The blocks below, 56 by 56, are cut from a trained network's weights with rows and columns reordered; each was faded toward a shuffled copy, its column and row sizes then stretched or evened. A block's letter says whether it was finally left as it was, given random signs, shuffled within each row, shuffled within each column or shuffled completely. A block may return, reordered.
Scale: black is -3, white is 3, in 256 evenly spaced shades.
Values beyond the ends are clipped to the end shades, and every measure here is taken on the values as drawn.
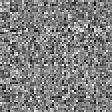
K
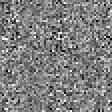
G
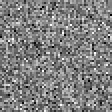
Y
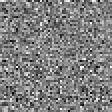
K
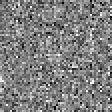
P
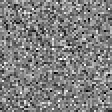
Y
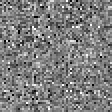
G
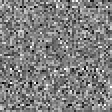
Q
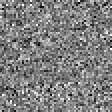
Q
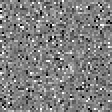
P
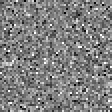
Y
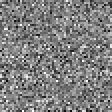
Q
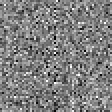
G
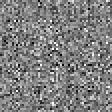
K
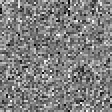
G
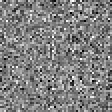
G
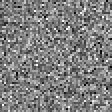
Y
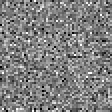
Q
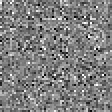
G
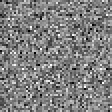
Q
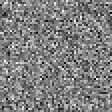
Q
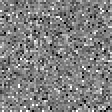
Y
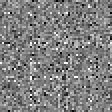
G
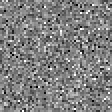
Y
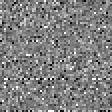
Q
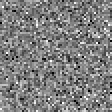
Y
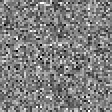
G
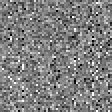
P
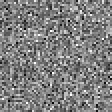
Y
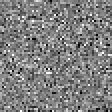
Q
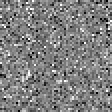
P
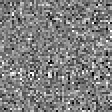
G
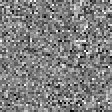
Q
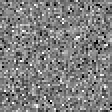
Y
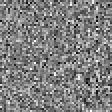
P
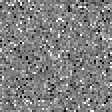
Y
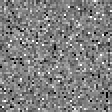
Y
